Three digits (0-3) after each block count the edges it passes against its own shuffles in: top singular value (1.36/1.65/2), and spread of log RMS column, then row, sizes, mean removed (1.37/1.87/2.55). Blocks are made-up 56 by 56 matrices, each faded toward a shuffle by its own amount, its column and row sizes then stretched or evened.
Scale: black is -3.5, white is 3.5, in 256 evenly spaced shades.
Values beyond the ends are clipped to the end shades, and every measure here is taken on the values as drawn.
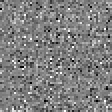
1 2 1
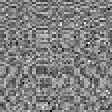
3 0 0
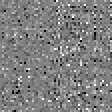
2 2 0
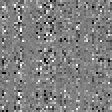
0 3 2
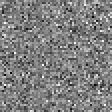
0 1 1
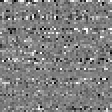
1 0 3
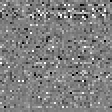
1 0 3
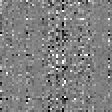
1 3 2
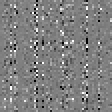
3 3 1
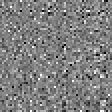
3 1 1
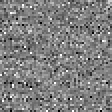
2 0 1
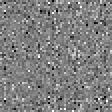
0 2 1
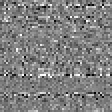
3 0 3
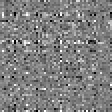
3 2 3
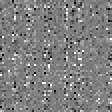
2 3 1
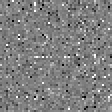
0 2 1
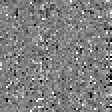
2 2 0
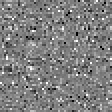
2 0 0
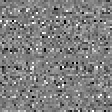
1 0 3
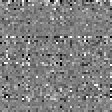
2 2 3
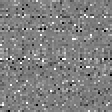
2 0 2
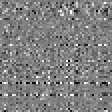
3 1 3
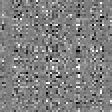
3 3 2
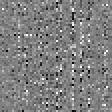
0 3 0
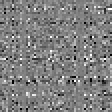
1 3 3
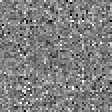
0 1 1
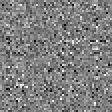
1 1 1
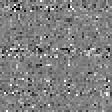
0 1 3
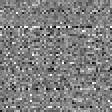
3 0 3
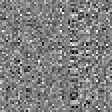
3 2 0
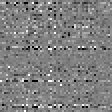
3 2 3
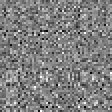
3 1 2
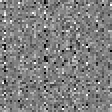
1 3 1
